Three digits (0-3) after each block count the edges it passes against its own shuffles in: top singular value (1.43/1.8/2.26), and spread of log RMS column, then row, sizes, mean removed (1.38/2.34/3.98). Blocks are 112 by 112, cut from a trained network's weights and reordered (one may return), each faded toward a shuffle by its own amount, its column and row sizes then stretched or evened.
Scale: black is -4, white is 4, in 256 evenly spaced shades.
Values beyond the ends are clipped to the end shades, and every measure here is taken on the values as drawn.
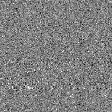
1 0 1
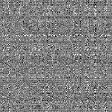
2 2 1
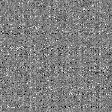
1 0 2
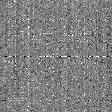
2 1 2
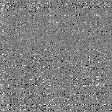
0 1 2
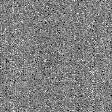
0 1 1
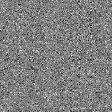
1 1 1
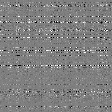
2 1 3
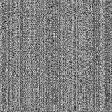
3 0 0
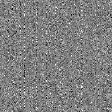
1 2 0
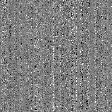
1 2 0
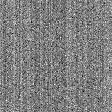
2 0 0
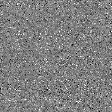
0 1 1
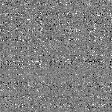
0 1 2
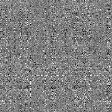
1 2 1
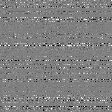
1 1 3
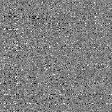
1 1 2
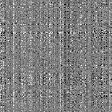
3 2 2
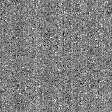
1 0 1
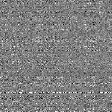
2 1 2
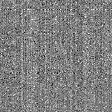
2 0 1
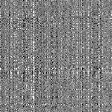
3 2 2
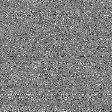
0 0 2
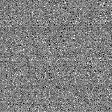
1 1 0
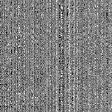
3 2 1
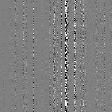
3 3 0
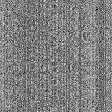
3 0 0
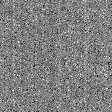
0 0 1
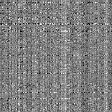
3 1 2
